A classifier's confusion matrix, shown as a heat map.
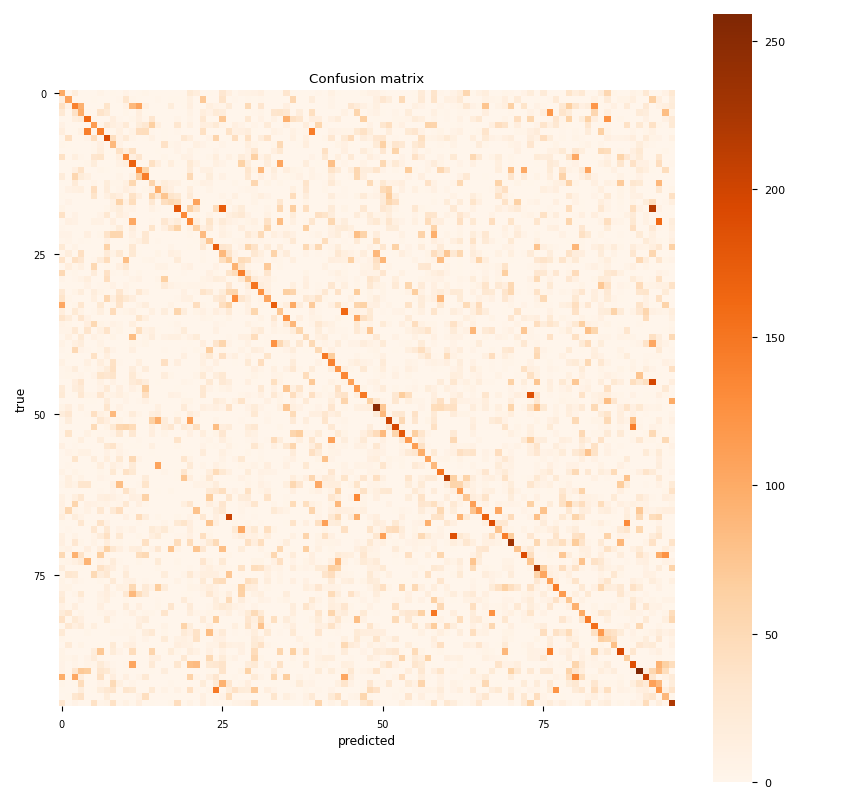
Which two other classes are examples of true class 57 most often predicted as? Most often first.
41, 11
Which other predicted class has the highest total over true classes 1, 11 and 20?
93
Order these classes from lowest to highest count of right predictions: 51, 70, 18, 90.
18, 51, 70, 90
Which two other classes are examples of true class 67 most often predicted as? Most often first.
88, 41
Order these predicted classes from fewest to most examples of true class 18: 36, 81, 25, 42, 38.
81, 42, 38, 36, 25
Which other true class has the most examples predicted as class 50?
69
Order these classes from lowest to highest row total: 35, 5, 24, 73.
35, 73, 5, 24
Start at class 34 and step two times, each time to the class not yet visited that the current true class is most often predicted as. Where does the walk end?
90
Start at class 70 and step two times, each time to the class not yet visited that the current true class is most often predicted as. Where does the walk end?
76
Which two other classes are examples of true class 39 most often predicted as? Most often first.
33, 92
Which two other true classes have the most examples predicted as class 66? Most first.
2, 92
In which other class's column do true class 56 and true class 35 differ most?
46
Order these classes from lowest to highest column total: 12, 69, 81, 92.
12, 69, 81, 92
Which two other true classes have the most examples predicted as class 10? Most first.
26, 52
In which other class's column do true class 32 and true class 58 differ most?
27
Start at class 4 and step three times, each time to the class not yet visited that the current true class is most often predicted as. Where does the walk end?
23
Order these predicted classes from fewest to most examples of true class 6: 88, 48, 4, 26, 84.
88, 48, 26, 84, 4
